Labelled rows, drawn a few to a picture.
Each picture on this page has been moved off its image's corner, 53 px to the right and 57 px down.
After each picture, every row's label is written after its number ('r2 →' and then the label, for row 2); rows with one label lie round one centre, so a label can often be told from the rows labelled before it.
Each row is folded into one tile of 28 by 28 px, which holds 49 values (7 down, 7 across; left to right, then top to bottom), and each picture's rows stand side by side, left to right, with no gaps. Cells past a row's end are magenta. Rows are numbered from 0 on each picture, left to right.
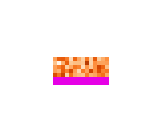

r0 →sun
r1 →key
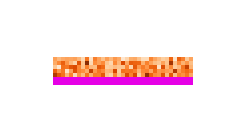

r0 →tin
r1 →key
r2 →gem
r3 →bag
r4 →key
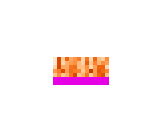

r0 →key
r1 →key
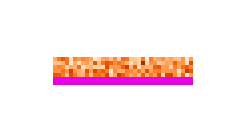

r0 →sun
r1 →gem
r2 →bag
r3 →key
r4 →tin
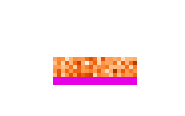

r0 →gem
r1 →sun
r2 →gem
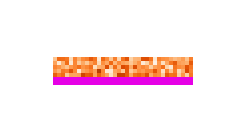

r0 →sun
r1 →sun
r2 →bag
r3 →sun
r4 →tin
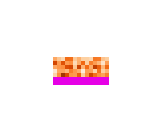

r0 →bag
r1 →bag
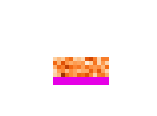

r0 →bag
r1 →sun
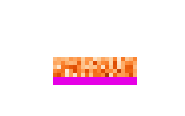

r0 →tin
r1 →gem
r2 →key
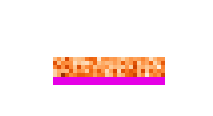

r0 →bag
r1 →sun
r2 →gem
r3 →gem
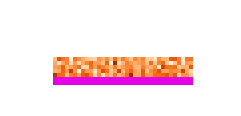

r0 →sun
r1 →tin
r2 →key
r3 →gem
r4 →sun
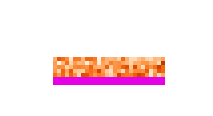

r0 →sun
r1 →sun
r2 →bag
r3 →tin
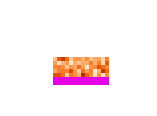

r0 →sun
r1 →tin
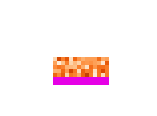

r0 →sun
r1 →tin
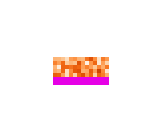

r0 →tin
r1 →sun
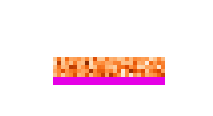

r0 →key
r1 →key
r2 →tin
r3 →gem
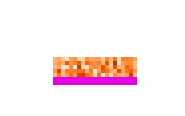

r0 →gem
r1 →tin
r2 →key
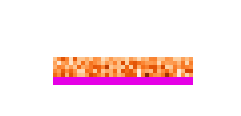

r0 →sun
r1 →bag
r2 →gem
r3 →bag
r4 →tin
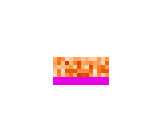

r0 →gem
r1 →tin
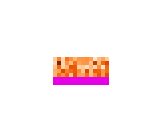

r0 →key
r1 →gem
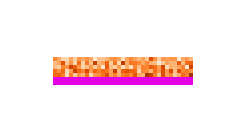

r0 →tin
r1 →gem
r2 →gem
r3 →bag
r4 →gem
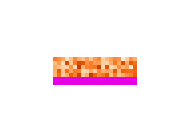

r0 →gem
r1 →bag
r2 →gem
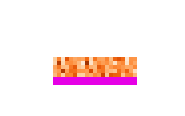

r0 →key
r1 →key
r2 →sun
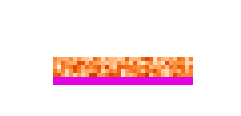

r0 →tin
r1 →bag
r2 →tin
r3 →sun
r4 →bag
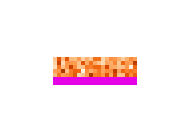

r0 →key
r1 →bag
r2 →gem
